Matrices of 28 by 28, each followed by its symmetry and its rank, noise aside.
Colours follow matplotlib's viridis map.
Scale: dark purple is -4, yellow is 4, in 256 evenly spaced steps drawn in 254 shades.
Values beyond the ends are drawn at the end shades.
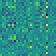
no symmetry, rank five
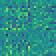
antisymmetric, rank six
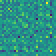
symmetric, rank five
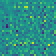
antisymmetric, rank six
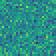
no symmetry, rank seven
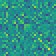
symmetric, rank five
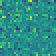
no symmetry, rank six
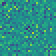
symmetric, rank seven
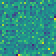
symmetric, rank six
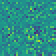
no symmetry, rank five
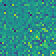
symmetric, rank six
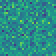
symmetric, rank six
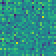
symmetric, rank five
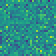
no symmetry, rank seven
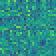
no symmetry, rank six
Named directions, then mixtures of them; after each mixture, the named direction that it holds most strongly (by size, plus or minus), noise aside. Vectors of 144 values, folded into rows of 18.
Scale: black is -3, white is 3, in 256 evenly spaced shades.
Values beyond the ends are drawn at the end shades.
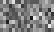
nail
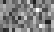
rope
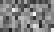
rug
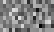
rope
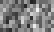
rug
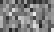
rug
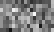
rug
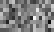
nail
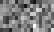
rug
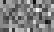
rope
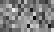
rug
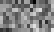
rug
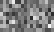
nail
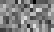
rug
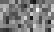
rope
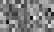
nail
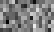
nail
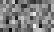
rug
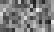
rope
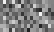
nail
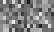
nail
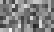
rug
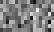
nail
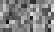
nail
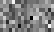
nail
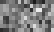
rug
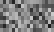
nail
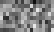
rug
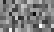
rug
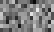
nail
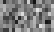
rope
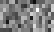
nail
